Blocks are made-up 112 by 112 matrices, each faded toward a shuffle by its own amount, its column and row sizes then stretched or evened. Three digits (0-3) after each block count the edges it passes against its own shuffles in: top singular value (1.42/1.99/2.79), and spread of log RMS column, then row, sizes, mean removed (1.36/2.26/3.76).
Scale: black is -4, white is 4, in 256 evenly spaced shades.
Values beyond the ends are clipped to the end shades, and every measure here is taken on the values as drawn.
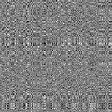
3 2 2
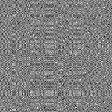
3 0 1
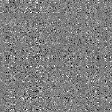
2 2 2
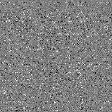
0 1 2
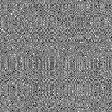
3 0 1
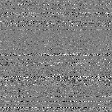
1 1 3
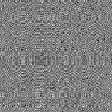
3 0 1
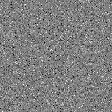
2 0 0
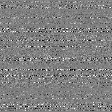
1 0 3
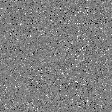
0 1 1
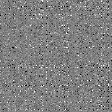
1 2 2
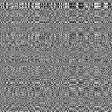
3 1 3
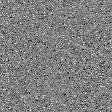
1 1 0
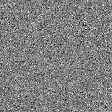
1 0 1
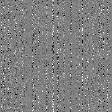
1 3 0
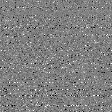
1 0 2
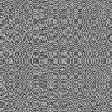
3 1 1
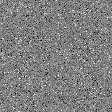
0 1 0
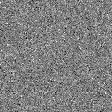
1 0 0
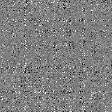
0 2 2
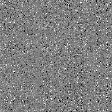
0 2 1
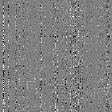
1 3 1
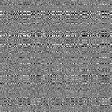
3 1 3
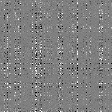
2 3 2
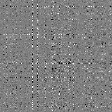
2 2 2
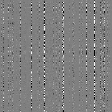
3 3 1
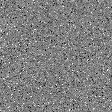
0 0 0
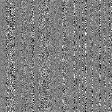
0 3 0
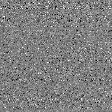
1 0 2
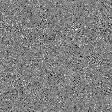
1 0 1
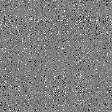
1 2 2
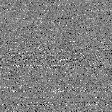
1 0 2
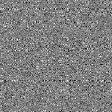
2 1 2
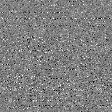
1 0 2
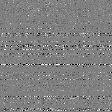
2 1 3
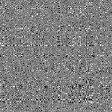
2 1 2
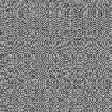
3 0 1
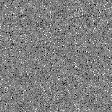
1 1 0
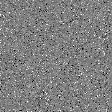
0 1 0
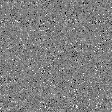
0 1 1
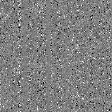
0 2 0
